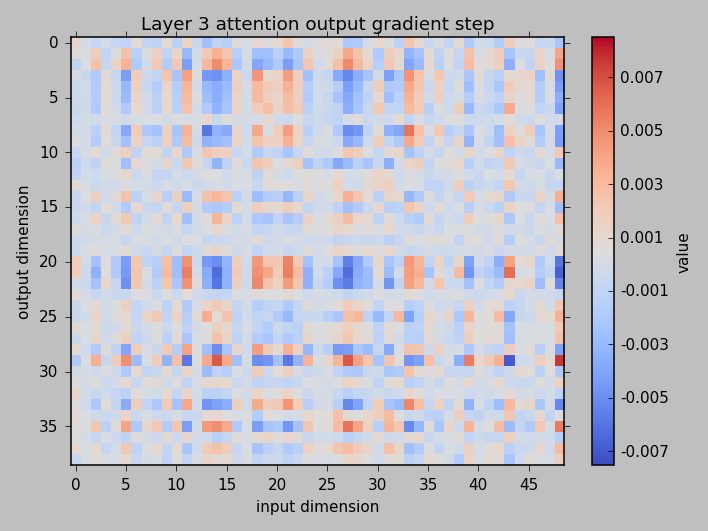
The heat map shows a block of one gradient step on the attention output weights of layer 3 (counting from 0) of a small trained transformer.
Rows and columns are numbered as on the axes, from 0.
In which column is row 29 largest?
48
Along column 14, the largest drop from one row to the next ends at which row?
3
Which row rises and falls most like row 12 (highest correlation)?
34
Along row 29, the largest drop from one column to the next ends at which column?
43
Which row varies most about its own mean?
29
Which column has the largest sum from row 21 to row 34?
18
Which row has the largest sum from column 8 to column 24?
21
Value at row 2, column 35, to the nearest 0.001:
0.001
